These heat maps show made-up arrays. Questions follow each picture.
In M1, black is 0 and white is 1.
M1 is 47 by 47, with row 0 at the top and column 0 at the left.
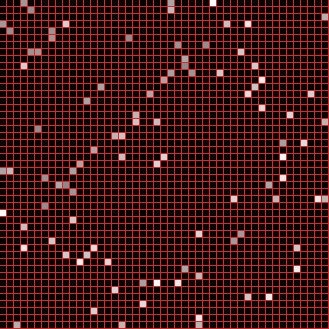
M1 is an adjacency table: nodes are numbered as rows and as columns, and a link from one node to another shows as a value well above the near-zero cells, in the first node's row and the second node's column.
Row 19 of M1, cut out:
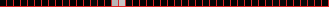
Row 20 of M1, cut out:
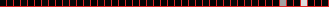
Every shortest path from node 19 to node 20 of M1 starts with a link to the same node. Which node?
node 17
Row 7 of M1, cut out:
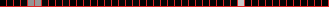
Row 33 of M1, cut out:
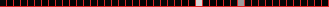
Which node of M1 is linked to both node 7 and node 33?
node 34
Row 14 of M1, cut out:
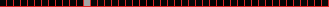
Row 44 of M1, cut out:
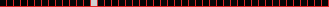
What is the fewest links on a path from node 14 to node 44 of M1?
7
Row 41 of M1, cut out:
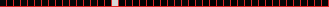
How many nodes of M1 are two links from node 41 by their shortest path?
1
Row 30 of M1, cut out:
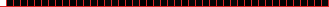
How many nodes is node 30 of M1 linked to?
1
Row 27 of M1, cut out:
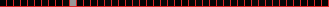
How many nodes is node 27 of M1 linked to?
1
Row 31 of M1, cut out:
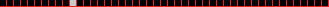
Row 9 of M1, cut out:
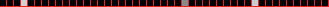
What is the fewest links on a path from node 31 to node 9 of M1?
5
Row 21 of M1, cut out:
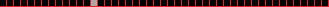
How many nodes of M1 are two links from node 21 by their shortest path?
2
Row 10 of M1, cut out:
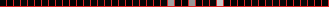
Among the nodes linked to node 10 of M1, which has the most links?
node 24
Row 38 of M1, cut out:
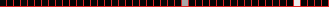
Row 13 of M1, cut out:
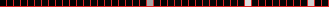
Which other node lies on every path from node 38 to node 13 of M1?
node 35
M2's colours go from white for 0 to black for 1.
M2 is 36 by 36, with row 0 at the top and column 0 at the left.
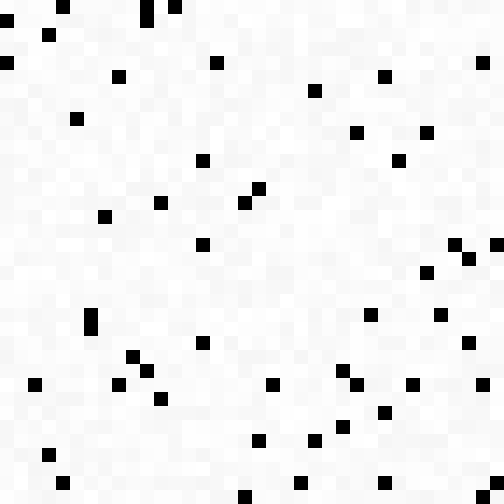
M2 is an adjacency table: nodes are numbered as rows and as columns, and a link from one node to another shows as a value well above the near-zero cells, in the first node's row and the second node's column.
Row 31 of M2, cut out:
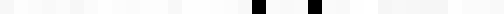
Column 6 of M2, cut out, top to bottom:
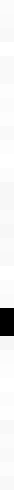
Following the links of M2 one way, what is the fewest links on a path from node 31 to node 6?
2
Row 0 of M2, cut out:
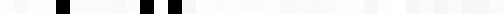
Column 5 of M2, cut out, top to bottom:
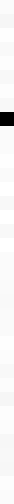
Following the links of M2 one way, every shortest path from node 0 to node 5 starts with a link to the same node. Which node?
node 4
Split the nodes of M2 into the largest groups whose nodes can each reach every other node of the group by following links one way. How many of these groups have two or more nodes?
2
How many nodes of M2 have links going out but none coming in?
3
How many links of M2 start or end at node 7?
1
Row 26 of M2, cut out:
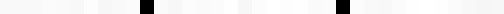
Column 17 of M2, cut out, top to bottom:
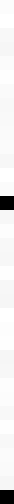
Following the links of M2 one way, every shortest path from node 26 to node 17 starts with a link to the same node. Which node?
node 24
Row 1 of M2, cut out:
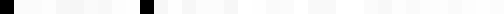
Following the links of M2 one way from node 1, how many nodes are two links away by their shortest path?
2
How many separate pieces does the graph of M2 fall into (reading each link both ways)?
3
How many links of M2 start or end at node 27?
9
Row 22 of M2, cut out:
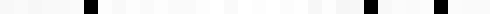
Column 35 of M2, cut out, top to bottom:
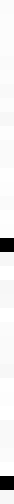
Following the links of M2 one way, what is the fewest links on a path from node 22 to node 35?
5
